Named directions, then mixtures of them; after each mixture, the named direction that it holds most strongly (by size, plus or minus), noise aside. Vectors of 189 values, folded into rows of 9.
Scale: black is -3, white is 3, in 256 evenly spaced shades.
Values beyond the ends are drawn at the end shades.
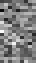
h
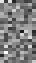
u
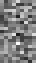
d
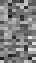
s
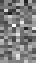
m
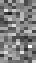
d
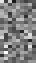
u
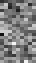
h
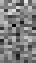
m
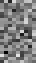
u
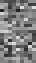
h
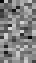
u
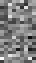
s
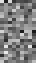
u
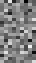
u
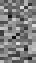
s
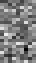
d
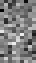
h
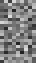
s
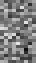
d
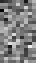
h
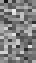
d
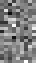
m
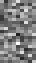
d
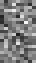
d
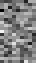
h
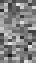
h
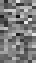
d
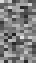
h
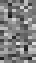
s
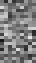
s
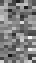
s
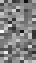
u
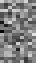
h
